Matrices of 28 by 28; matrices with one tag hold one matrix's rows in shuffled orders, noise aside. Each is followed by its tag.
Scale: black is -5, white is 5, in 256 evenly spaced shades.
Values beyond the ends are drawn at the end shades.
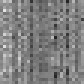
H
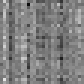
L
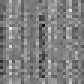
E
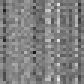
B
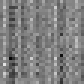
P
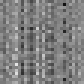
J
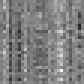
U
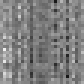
H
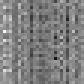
H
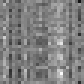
U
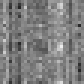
U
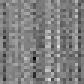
B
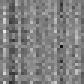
P
